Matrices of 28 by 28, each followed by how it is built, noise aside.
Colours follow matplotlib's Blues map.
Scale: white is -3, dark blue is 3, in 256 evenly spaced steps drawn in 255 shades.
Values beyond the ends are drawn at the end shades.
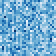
blocks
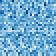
repeating columns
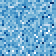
sparse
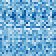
repeating columns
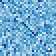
diagonal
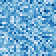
blocks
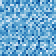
repeating columns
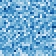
repeating columns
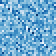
diagonal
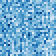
blocks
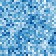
smooth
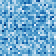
blocks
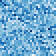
diagonal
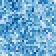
smooth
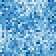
smooth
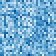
blocks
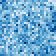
smooth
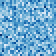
blocks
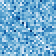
diagonal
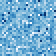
sparse
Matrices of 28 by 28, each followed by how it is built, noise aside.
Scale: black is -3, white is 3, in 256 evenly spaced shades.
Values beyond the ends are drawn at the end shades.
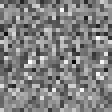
repeating columns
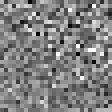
upper triangular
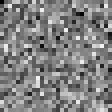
noise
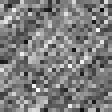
Hankel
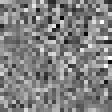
upper triangular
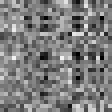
low rank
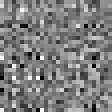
low rank
